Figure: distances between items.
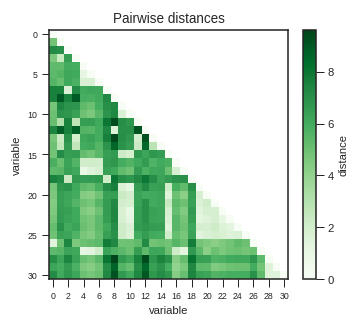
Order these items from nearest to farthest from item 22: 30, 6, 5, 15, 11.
15, 5, 6, 30, 11
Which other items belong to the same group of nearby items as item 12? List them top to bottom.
8
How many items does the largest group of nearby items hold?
10
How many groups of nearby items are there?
7
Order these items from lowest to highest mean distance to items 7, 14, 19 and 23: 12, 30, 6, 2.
2, 6, 30, 12
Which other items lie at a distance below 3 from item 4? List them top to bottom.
5, 6, 16, 17, 27
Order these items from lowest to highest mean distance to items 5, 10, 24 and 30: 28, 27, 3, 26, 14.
27, 28, 26, 3, 14
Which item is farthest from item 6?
18
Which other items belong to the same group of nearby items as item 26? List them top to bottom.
0
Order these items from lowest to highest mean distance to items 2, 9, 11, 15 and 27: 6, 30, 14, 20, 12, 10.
20, 10, 6, 14, 30, 12
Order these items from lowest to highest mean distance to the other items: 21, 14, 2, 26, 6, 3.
21, 6, 26, 3, 14, 2
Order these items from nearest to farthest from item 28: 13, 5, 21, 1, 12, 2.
5, 21, 1, 13, 2, 12
